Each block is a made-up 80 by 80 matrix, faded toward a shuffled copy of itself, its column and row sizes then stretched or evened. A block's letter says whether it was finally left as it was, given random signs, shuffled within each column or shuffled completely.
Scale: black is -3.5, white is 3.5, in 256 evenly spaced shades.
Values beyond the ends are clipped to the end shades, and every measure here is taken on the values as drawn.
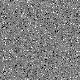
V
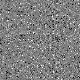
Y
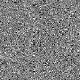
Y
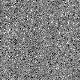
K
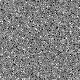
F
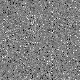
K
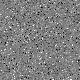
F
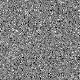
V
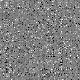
Y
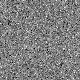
F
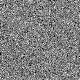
K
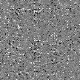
Y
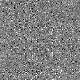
Y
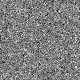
F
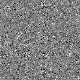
V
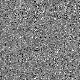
V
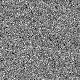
F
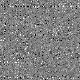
Y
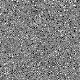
Y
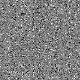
V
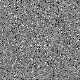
K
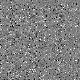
Y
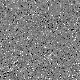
K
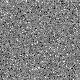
F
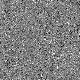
K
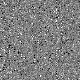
K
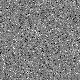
F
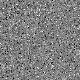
K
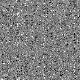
V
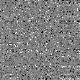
Y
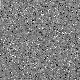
F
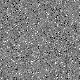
K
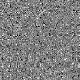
Y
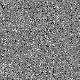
V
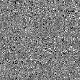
Y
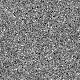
F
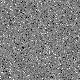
F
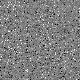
K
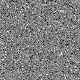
F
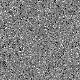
K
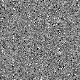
K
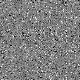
V
